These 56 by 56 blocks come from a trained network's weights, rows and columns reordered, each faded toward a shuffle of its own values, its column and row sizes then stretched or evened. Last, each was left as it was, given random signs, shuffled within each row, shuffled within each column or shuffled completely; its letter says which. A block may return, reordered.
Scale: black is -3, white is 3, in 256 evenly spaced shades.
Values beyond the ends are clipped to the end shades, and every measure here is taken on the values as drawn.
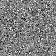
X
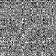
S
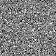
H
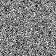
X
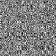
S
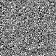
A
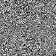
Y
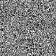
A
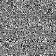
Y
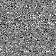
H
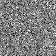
H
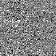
Y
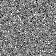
X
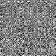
S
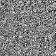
Y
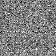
H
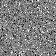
X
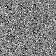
X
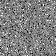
X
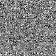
H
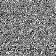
H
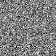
H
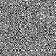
S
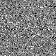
H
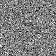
X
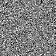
A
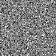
A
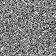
X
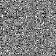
Y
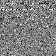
H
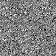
H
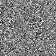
Y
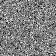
X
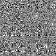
S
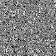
Y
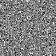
A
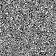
X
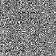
S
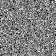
X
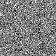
A
